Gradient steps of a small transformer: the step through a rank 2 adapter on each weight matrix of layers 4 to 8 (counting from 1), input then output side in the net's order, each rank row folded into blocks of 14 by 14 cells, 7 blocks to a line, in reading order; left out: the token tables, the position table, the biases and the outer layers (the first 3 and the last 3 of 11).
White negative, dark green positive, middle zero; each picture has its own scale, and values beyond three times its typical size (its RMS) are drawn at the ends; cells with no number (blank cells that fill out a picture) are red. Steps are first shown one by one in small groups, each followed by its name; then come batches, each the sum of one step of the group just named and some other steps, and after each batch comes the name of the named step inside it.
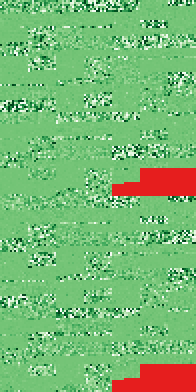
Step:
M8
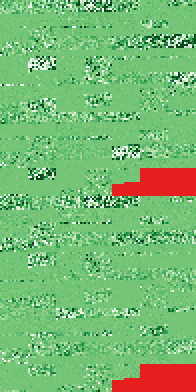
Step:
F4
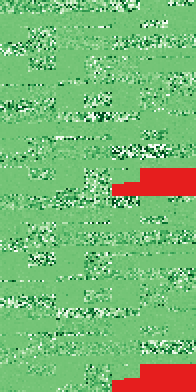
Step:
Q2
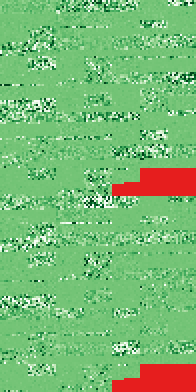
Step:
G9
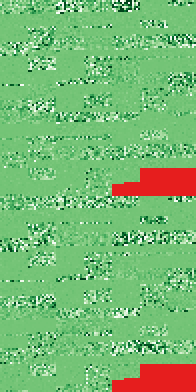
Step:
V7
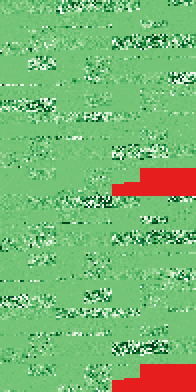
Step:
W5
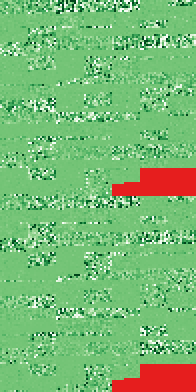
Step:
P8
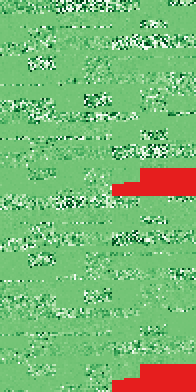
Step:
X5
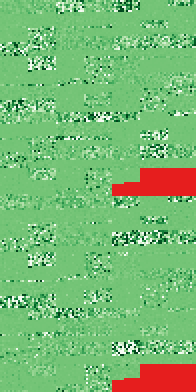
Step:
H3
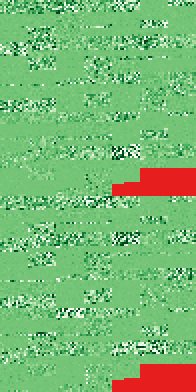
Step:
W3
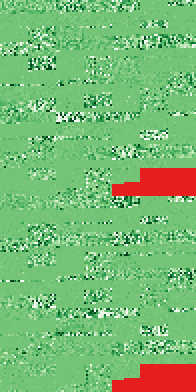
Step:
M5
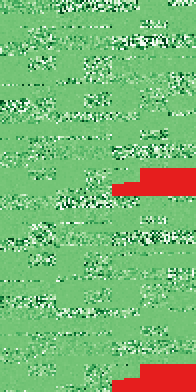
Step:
X5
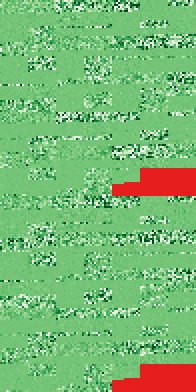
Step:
W5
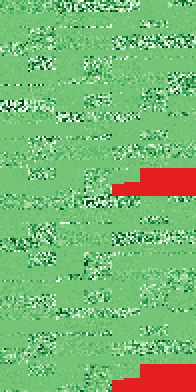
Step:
P8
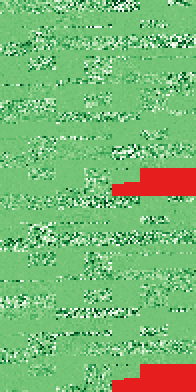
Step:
Q2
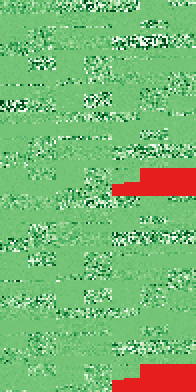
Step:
M8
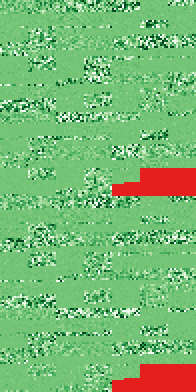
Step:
M8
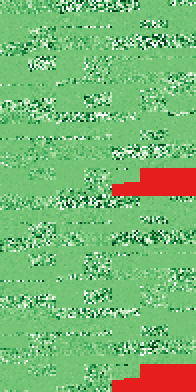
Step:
X5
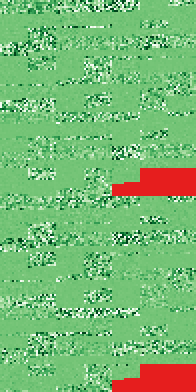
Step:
W3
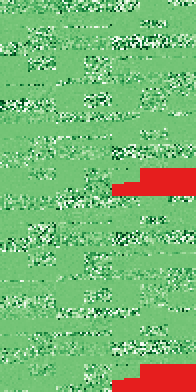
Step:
W3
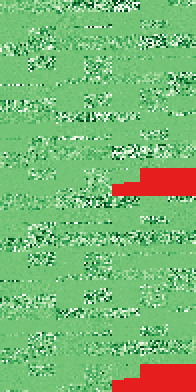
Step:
W5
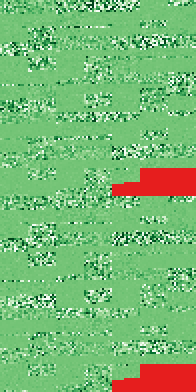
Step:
W3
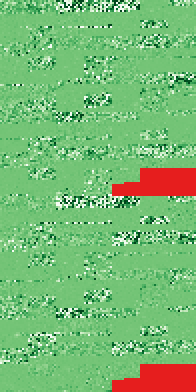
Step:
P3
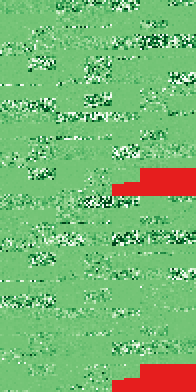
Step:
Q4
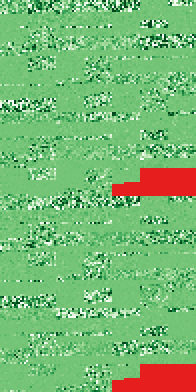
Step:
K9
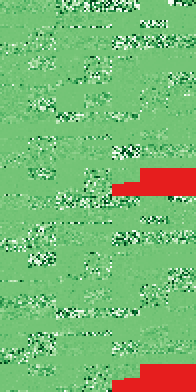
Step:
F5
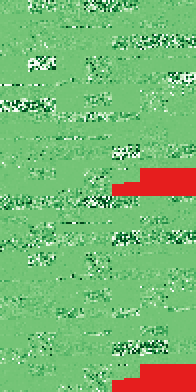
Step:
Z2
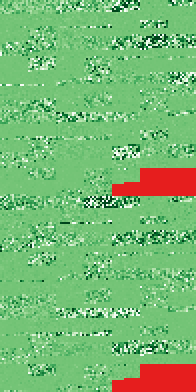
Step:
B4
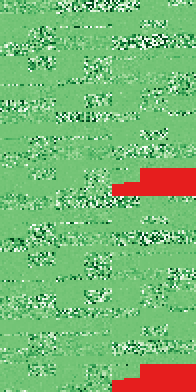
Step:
P3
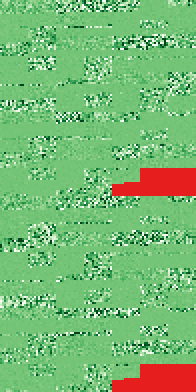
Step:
Z2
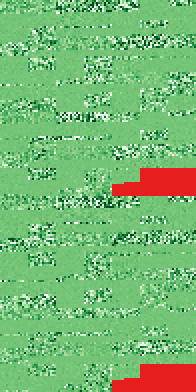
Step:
Q4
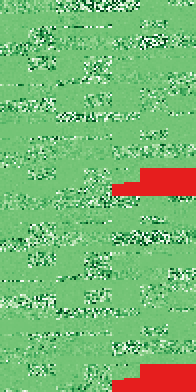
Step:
Q4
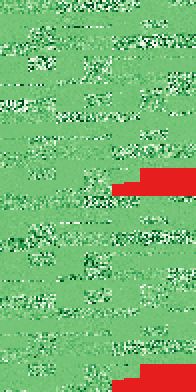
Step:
Z2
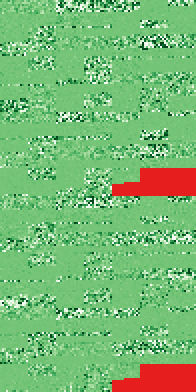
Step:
F5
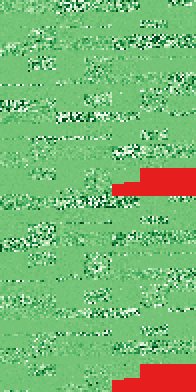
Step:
B4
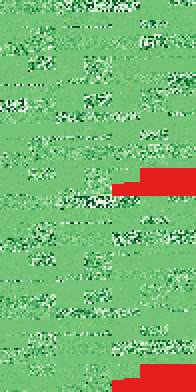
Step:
P3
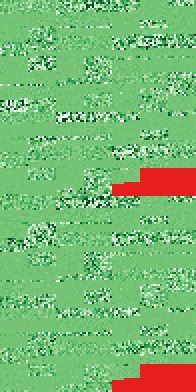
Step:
Z2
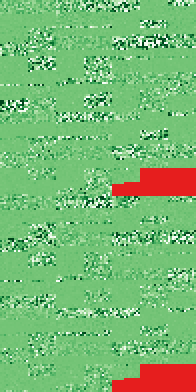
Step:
B4
